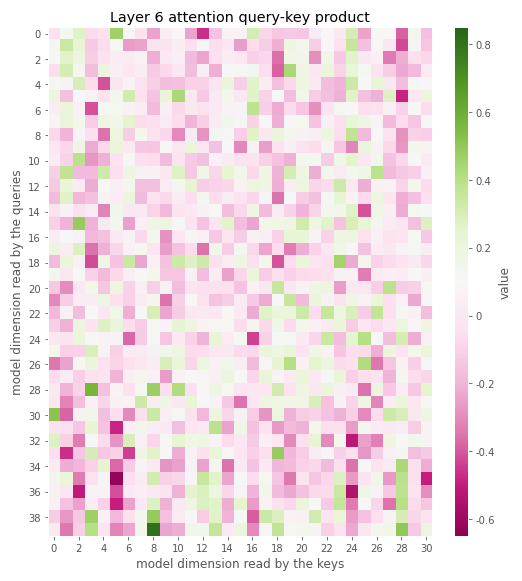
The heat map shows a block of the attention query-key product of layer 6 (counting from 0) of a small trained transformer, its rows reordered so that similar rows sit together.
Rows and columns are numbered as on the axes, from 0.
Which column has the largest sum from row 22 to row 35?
28
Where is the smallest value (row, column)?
35, 5
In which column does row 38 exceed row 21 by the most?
17
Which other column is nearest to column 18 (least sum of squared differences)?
3
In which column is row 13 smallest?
18
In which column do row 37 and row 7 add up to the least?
27
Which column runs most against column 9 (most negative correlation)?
26
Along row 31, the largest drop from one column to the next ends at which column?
14
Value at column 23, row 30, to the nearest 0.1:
-0.2
